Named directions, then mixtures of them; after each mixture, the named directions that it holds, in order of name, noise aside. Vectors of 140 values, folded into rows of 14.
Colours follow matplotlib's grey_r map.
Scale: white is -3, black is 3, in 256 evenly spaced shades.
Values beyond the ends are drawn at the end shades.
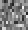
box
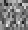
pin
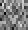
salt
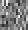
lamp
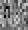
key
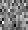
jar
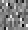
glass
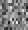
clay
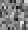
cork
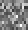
box, salt.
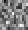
box, cork, pin.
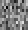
cork, key, lamp.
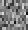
box, lamp.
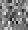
clay.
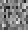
key.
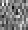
cork, lamp, salt.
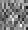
box, glass, salt.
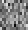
clay, glass, jar.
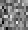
clay, cork, pin.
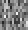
glass, key.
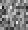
clay, cork, jar.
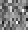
clay.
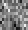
jar, key.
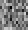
clay, pin.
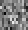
clay, salt.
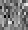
clay, key.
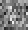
clay, cork, salt.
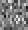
clay, jar, key.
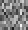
salt.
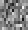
box, glass.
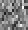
box, jar, salt.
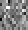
box, key, salt.
